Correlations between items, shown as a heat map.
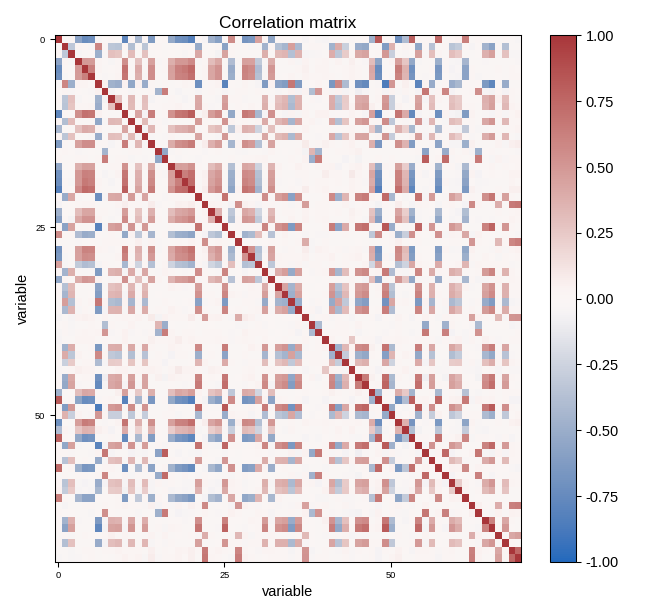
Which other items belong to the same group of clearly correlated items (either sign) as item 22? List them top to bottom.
27, 37, 62, 66, 68, 69
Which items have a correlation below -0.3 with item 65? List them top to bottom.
1, 6, 35, 42, 50
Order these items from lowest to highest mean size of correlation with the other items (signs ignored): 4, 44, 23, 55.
44, 55, 23, 4
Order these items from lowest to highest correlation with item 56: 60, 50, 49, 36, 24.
50, 24, 60, 36, 49
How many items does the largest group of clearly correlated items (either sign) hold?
28
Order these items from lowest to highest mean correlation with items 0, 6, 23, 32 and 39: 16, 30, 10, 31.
31, 30, 10, 16
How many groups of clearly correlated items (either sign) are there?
5
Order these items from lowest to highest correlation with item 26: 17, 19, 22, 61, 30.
19, 17, 22, 30, 61
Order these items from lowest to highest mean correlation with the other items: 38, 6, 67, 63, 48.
6, 48, 38, 63, 67
